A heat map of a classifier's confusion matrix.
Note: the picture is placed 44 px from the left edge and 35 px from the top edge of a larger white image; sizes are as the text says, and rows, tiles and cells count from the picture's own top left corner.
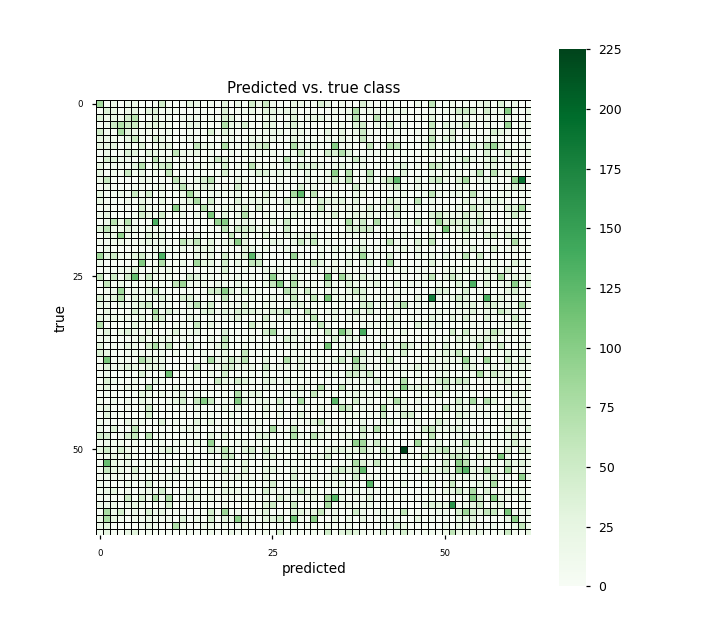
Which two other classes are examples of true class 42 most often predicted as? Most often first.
20, 31
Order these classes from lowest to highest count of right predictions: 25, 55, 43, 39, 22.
55, 39, 43, 25, 22
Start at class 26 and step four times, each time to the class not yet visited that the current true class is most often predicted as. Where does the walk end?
43
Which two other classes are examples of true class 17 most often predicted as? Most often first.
8, 18
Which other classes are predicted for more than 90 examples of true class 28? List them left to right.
33, 48, 56
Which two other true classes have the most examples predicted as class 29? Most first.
13, 43
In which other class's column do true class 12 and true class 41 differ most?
44
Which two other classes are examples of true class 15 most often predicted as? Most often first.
11, 61
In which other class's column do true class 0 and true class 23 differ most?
6
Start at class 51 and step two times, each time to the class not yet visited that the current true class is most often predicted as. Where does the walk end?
33
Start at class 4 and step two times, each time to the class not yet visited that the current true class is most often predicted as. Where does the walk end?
59
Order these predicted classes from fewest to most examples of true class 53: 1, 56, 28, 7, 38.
7, 28, 1, 56, 38
